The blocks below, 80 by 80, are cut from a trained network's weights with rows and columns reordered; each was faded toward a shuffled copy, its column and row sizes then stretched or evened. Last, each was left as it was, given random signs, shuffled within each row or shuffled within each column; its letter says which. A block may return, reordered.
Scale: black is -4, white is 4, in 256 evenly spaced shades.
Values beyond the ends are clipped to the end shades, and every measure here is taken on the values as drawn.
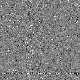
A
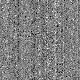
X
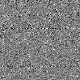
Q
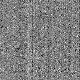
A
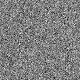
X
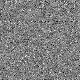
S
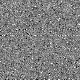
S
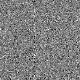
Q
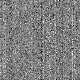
X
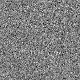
S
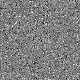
X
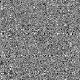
A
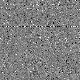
Q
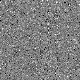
X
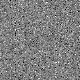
X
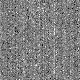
X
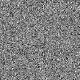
Q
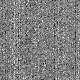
X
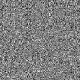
A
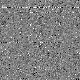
A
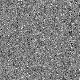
X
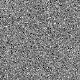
Q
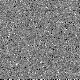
S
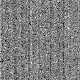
X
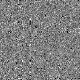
A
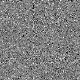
Q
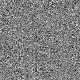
X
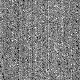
X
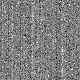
X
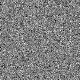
Q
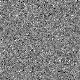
S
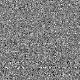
Q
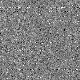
S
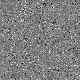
X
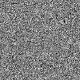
Q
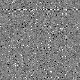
A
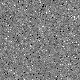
X
